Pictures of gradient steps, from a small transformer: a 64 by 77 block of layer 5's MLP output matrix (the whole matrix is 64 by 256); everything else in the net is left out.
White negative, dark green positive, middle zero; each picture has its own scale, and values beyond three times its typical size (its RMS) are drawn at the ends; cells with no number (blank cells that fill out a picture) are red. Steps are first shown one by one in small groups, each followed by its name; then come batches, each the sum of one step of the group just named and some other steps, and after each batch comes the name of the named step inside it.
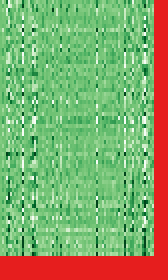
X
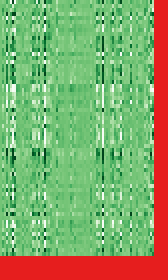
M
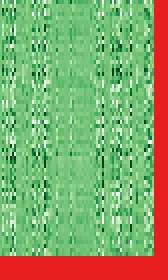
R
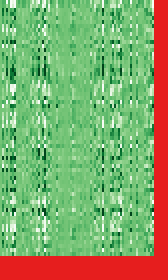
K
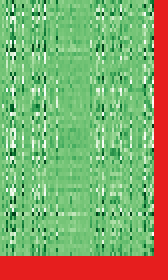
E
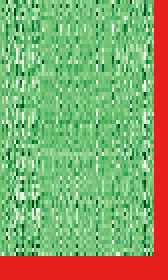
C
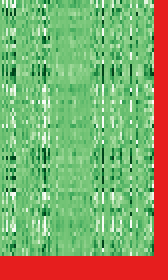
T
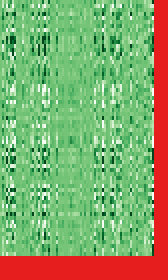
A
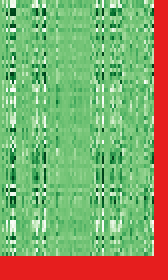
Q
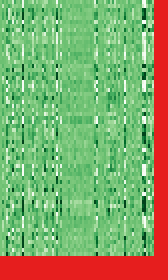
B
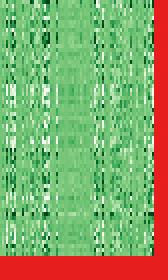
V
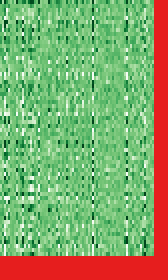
X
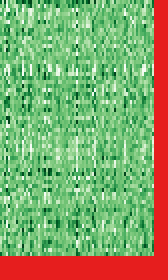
T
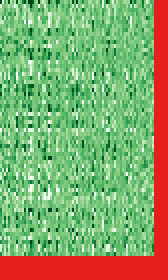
T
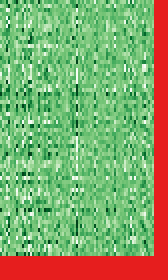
C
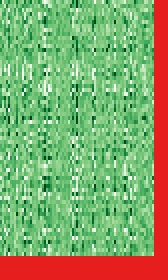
R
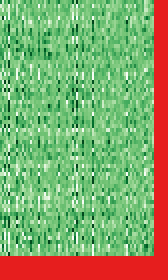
A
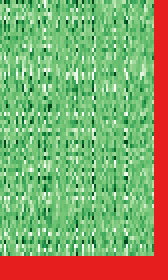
A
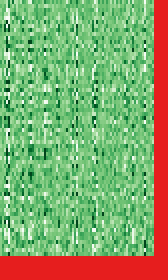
M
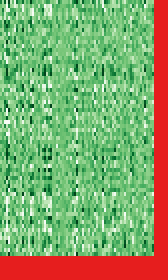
T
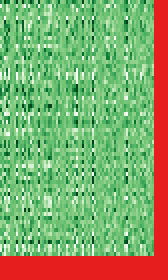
C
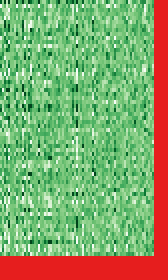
R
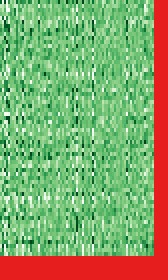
T
